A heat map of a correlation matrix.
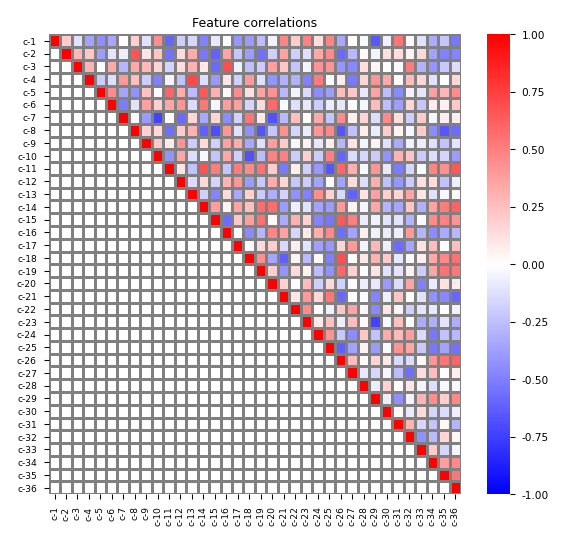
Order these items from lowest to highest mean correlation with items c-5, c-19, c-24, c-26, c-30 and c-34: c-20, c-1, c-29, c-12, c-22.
c-1, c-12, c-20, c-22, c-29
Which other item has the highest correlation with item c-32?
c-3
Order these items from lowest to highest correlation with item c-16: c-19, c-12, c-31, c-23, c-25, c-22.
c-19, c-22, c-31, c-23, c-12, c-25
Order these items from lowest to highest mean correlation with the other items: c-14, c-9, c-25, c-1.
c-1, c-25, c-9, c-14
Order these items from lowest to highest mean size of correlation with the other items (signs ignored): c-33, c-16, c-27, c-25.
c-33, c-27, c-16, c-25
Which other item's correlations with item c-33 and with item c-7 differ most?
c-12
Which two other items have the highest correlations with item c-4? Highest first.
c-13, c-24
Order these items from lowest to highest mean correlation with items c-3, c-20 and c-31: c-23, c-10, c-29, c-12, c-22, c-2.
c-29, c-22, c-12, c-2, c-23, c-10
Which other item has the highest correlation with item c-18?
c-26
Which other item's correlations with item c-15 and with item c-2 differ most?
c-8
